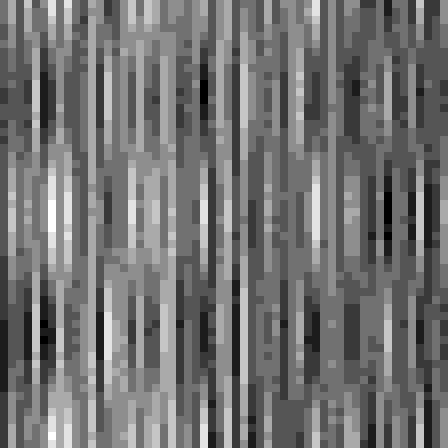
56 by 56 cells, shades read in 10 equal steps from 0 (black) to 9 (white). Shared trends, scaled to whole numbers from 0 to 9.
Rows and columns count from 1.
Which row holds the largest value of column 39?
2
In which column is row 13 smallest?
26
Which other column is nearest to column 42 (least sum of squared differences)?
37
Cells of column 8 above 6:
4
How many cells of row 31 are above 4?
22
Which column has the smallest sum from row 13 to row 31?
54
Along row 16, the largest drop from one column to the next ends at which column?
6
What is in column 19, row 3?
7
